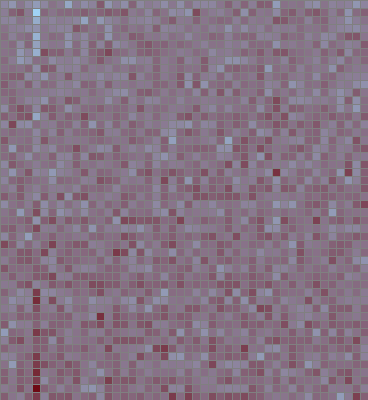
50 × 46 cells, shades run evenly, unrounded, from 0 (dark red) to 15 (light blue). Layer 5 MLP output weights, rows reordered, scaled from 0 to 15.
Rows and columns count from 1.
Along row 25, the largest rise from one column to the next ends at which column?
9
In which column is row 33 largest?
46
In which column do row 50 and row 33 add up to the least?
22
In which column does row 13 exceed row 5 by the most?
45
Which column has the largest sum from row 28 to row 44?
35
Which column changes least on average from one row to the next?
38
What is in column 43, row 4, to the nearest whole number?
9
